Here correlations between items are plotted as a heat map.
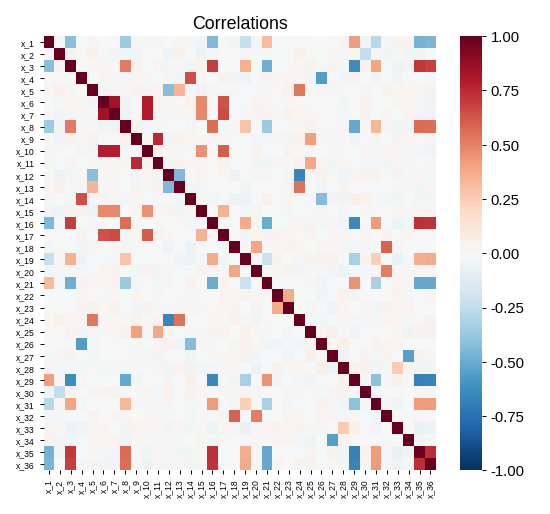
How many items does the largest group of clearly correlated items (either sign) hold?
10
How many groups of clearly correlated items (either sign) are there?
10
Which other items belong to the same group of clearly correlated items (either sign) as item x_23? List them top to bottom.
x_22
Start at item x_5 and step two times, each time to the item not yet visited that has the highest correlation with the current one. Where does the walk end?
x_13
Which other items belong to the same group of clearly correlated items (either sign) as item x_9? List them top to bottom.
x_11, x_25
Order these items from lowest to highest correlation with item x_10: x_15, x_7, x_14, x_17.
x_14, x_15, x_17, x_7
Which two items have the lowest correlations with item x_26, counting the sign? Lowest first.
x_4, x_14
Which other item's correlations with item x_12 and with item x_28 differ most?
x_24
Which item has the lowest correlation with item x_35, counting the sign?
x_29
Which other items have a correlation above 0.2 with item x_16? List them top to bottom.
x_3, x_8, x_19, x_31, x_35, x_36
